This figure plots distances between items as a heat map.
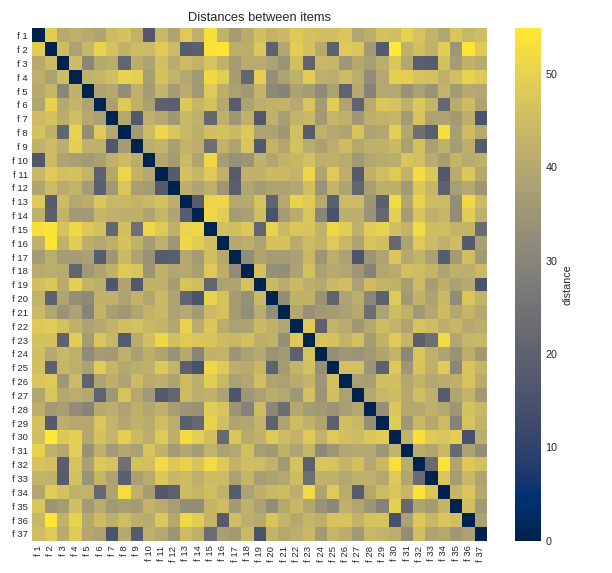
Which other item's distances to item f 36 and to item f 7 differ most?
f 30
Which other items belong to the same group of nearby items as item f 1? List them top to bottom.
f 10
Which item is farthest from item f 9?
f 4
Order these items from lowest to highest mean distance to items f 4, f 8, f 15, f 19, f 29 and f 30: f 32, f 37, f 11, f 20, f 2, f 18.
f 37, f 20, f 18, f 2, f 32, f 11
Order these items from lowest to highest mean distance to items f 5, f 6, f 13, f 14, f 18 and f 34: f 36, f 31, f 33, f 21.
f 21, f 31, f 33, f 36
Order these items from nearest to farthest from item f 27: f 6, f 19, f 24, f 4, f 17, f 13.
f 17, f 6, f 24, f 19, f 4, f 13
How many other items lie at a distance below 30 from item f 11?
5
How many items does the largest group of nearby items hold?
6
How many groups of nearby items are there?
11
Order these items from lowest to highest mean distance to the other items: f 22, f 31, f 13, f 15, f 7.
f 7, f 31, f 13, f 22, f 15
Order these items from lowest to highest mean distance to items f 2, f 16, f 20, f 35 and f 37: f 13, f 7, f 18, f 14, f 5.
f 14, f 13, f 7, f 5, f 18
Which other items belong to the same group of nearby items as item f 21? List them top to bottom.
f 28
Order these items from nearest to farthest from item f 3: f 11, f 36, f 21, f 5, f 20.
f 5, f 21, f 20, f 36, f 11
